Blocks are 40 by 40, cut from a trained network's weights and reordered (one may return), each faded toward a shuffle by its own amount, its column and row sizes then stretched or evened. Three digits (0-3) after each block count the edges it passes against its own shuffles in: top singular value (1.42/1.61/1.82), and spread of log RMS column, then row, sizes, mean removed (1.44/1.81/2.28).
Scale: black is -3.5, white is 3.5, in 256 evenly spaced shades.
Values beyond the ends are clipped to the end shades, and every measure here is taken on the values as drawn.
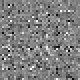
0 2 2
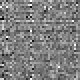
0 2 0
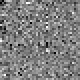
0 2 1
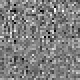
2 2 2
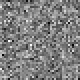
0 1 1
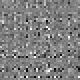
2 2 3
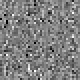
0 2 1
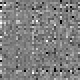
0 3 1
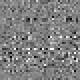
0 1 3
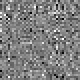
3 2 2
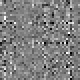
1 3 1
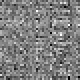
1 3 0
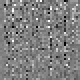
1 3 1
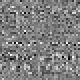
2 0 3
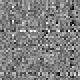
3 1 2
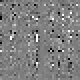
0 3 2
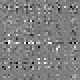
1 3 3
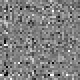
0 2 2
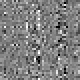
2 3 0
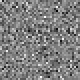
2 0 0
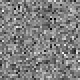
1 0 0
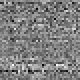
2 0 3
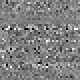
0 0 3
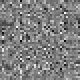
3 2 1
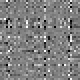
3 3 3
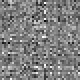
1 3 1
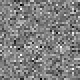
1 1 0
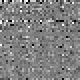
1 1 3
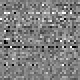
1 1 3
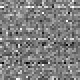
2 1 2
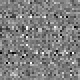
0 0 3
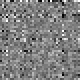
2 1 3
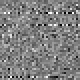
2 0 3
